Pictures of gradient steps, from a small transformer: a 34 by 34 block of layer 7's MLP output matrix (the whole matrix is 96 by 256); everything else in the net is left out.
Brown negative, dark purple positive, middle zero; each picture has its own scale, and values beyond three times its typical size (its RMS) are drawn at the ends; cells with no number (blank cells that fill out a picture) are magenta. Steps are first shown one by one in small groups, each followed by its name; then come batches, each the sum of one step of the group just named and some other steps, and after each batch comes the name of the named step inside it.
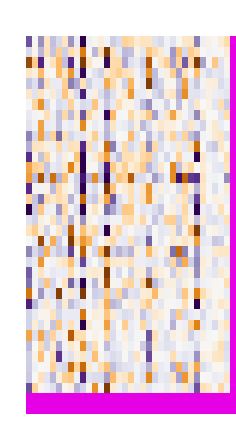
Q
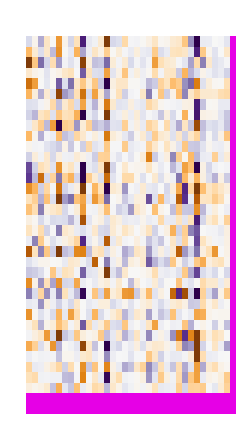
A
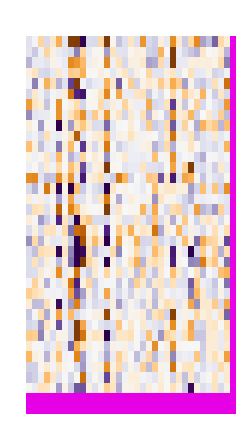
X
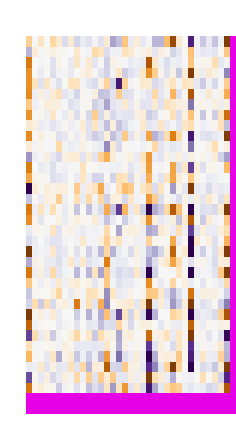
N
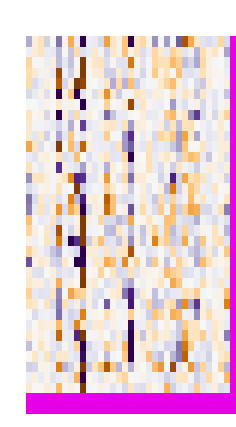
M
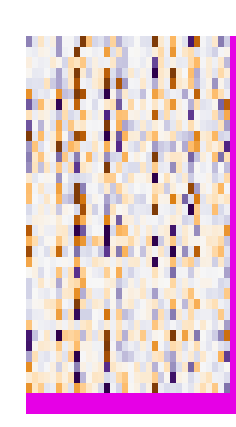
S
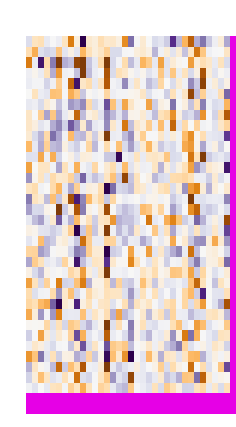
M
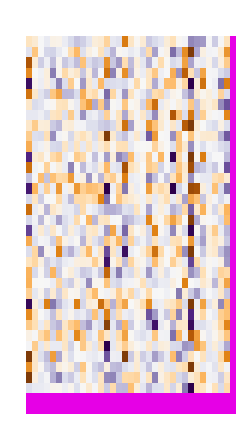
A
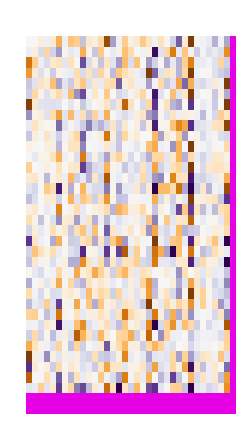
X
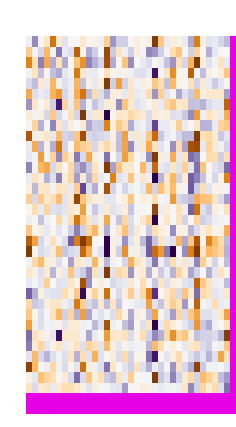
S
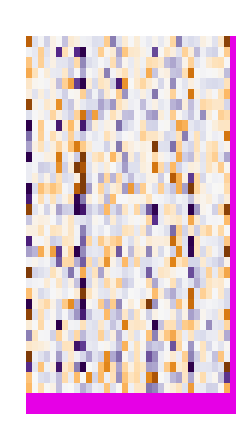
N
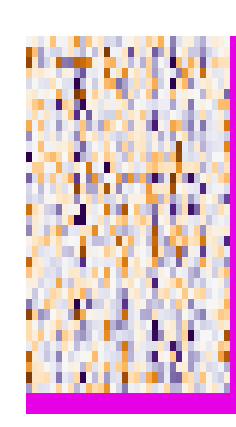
Q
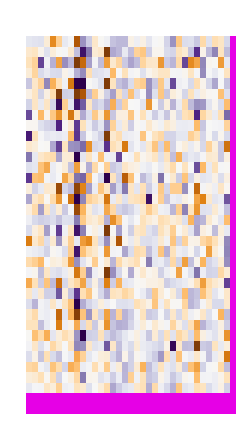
A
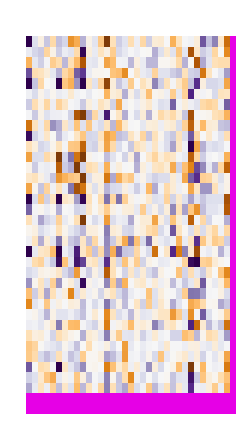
X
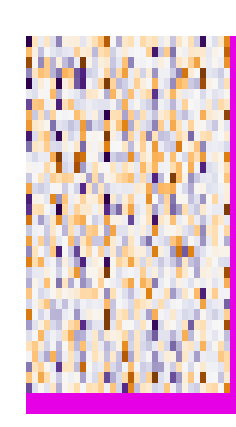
Q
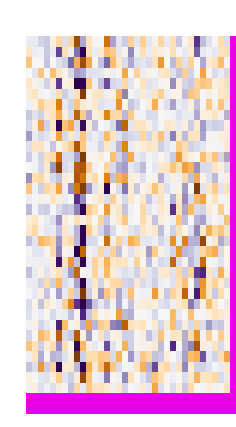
A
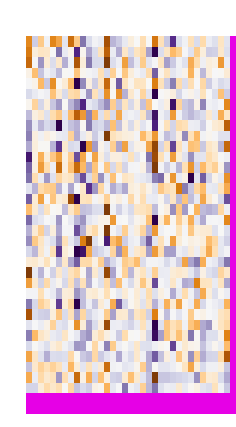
X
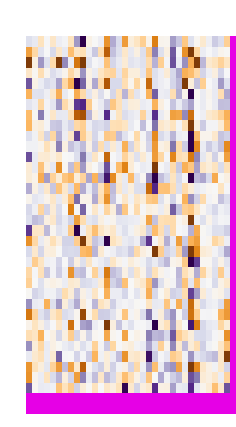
Q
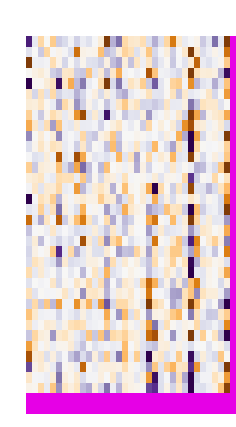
N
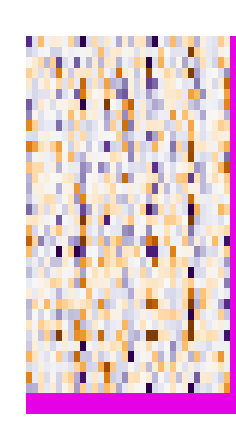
M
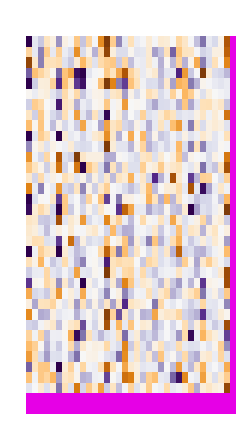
Q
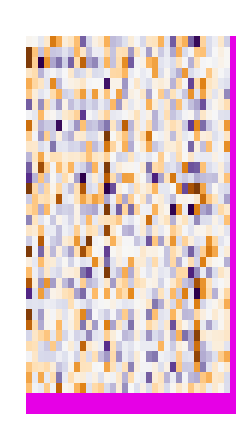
A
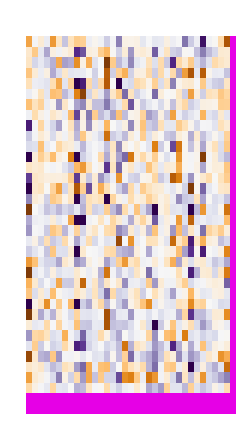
N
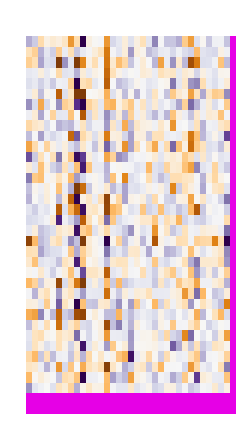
M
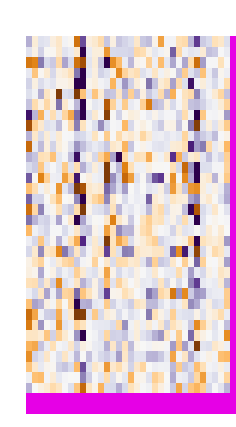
A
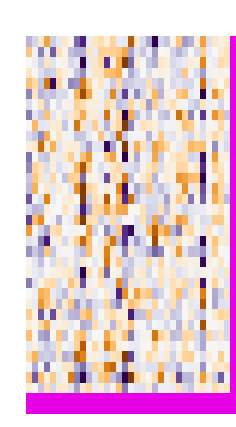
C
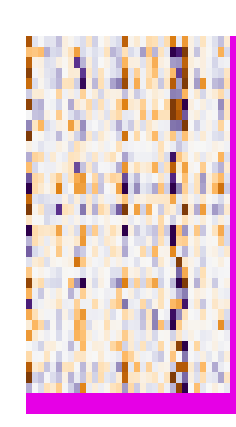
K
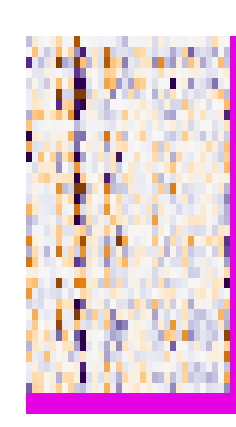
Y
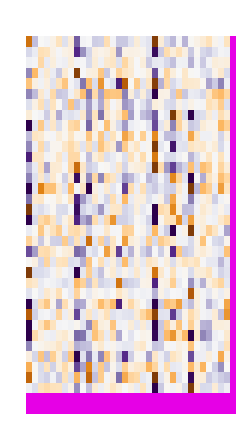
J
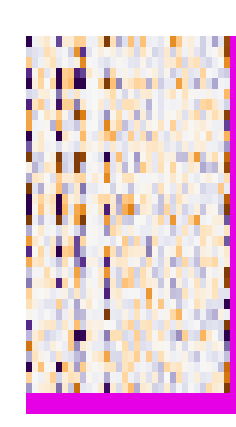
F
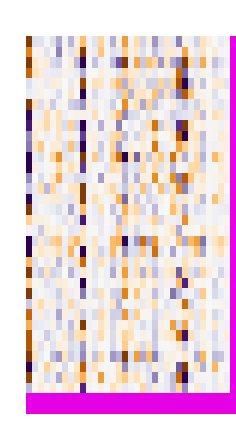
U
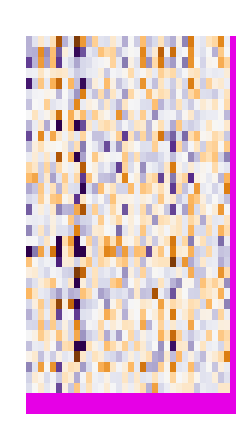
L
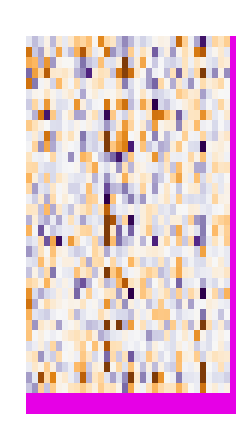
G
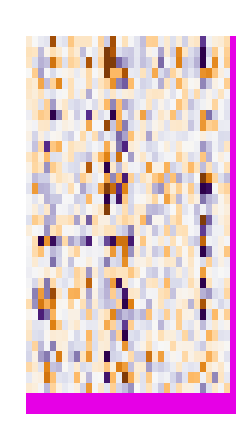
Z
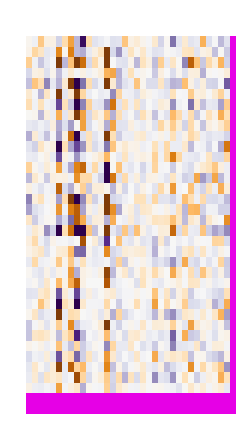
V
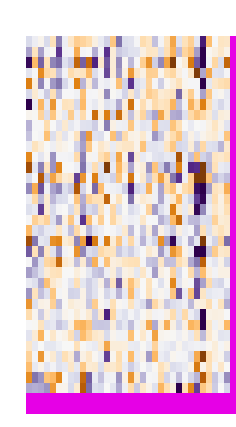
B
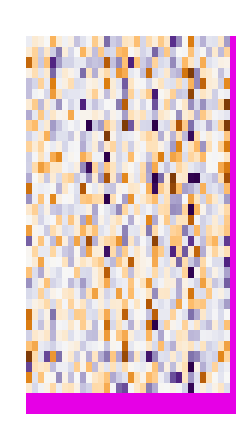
U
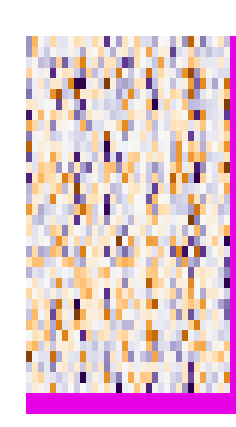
Y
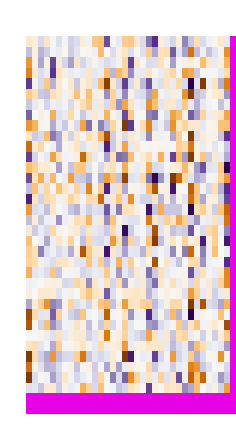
C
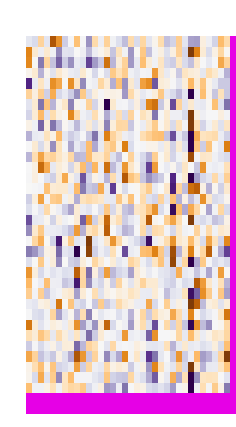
L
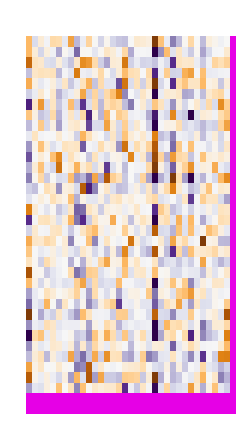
J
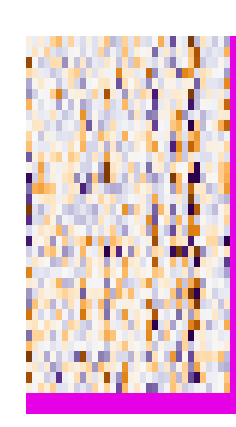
J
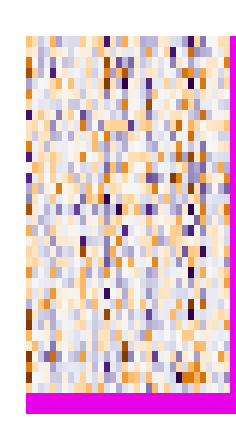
Z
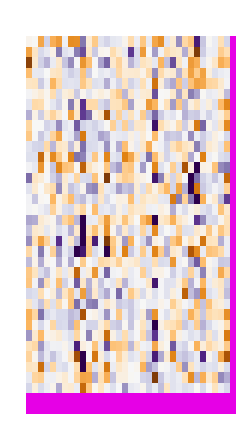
L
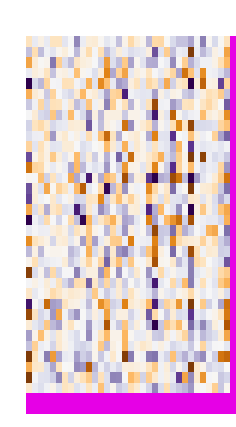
J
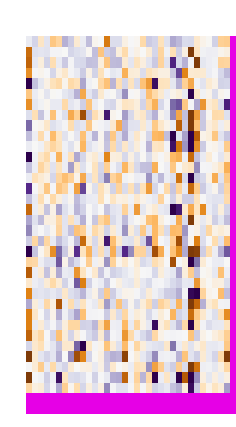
L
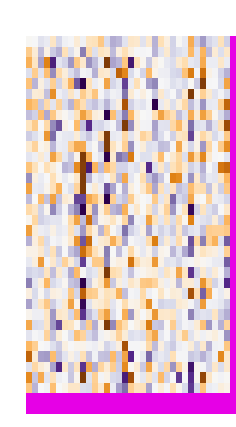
G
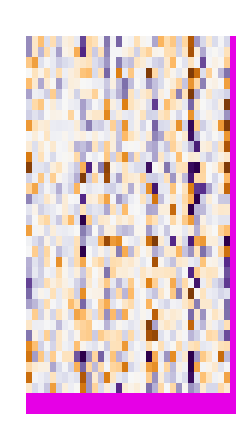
B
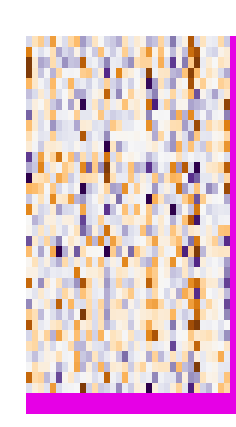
L
